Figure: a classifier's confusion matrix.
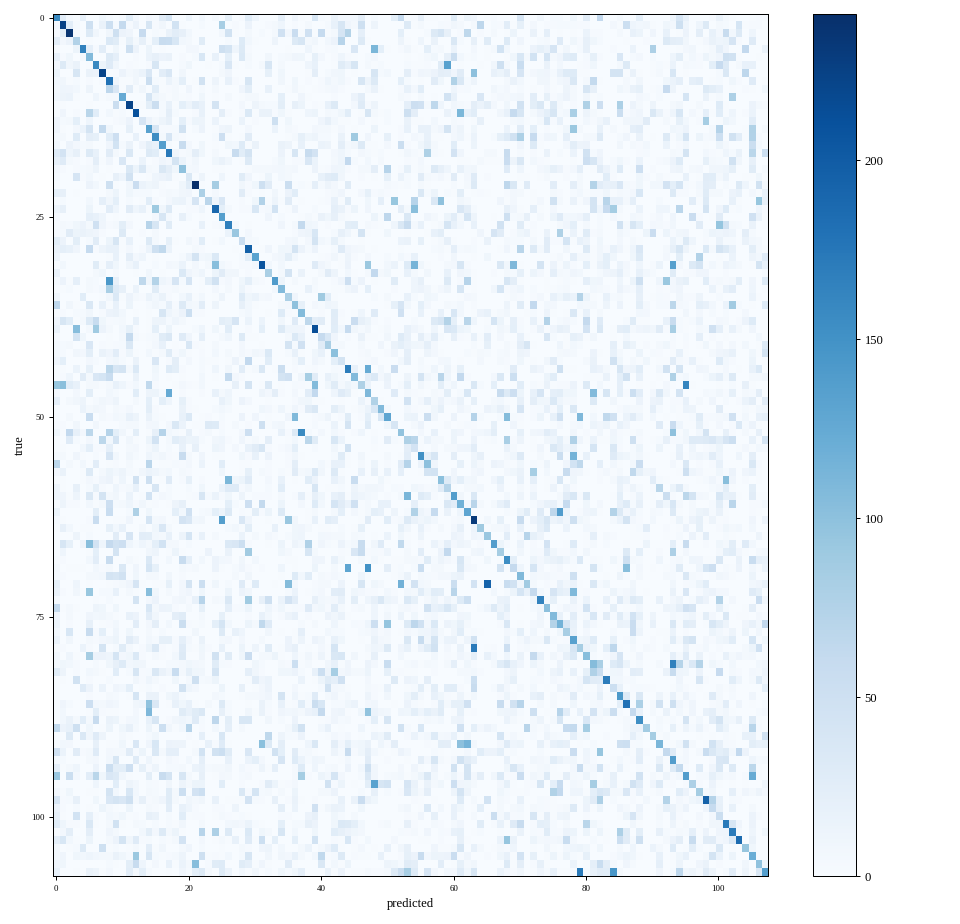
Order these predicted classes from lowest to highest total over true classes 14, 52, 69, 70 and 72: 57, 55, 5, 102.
102, 57, 55, 5
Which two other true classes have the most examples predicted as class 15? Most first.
24, 33
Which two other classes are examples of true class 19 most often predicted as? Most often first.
50, 88
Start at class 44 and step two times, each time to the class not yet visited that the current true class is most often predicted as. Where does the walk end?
17
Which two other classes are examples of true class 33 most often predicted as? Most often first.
8, 92
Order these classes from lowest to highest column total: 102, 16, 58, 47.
58, 16, 47, 102
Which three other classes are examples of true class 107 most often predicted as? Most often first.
79, 84, 53
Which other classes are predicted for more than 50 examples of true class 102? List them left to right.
22, 24, 85
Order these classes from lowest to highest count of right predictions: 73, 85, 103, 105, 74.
74, 105, 85, 73, 103
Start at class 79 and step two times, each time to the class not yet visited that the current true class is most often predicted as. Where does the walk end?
25
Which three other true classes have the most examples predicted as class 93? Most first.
81, 31, 52
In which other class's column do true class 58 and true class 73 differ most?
101
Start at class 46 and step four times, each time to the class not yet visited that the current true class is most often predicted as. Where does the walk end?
61
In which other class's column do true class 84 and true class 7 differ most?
104
